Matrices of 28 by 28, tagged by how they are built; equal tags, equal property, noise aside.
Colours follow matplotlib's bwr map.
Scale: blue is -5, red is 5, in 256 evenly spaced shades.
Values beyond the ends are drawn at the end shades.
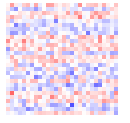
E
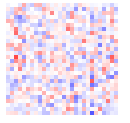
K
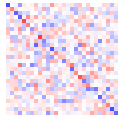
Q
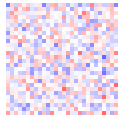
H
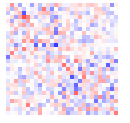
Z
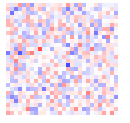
H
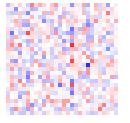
K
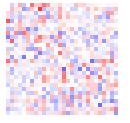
Z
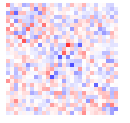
Z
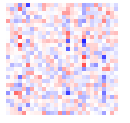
K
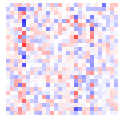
K
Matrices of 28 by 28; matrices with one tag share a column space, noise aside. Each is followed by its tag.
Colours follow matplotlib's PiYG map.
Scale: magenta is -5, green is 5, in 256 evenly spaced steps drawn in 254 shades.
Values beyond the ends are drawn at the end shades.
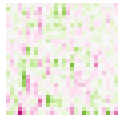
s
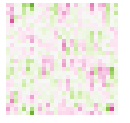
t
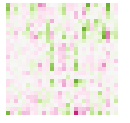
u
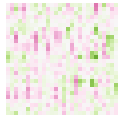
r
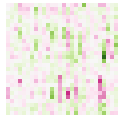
r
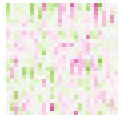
t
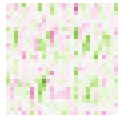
r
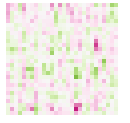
t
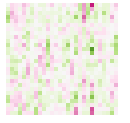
t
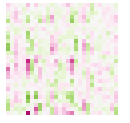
t
